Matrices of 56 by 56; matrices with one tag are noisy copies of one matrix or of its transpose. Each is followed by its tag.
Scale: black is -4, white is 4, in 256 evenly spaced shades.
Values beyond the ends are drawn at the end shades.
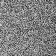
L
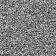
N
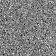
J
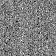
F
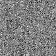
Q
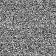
F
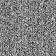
F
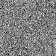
N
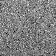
L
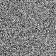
J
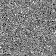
N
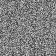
Q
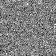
Q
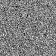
J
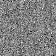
Q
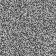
J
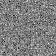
J
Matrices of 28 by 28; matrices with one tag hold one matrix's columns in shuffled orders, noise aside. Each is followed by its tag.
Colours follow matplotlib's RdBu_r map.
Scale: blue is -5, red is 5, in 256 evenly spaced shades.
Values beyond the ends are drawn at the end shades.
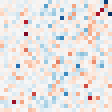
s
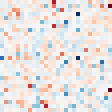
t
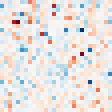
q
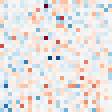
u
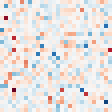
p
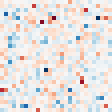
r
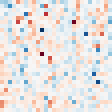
q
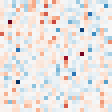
q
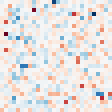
s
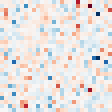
t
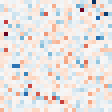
s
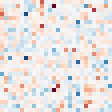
t
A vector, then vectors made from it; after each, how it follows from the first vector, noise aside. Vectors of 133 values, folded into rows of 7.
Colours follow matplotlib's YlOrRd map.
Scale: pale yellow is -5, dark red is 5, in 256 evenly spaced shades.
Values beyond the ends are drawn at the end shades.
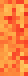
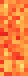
reversed.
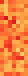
reversed.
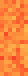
wrapped around, shrunk.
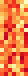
wrapped around, negated, scaled up.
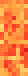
wrapped around, negated.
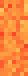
wrapped around, shrunk.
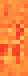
wrapped around, negated, partly zeroed.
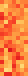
reversed.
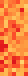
wrapped around, negated.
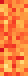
reversed.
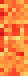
wrapped around, negated.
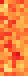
reversed.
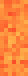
wrapped around, shrunk.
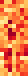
wrapped around, negated, scaled up.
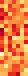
wrapped around, negated, scaled up.
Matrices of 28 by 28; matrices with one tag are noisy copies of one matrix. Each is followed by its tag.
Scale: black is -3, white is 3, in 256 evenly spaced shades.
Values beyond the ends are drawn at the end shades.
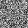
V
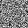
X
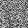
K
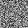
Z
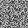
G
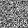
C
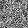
V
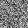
G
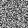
X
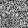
C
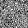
C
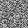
K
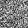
C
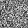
C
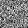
C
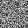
X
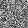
V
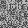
V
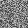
K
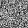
V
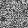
V
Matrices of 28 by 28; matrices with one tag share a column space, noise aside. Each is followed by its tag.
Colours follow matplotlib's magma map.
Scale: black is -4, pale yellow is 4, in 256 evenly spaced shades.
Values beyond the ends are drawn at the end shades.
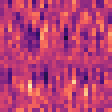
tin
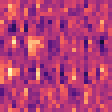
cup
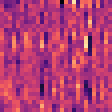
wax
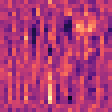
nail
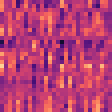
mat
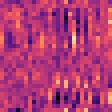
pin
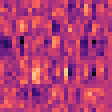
cup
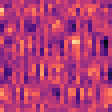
cup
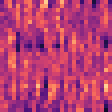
wax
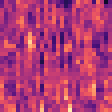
wax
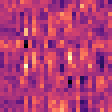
mat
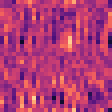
pin
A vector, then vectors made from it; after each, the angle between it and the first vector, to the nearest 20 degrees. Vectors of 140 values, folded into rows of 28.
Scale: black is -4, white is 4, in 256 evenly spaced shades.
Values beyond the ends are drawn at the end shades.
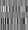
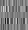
20 degrees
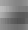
80 degrees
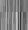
100 degrees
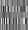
160 degrees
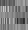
40 degrees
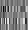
160 degrees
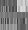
60 degrees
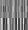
120 degrees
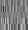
140 degrees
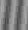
80 degrees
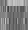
120 degrees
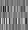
160 degrees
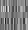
40 degrees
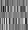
160 degrees
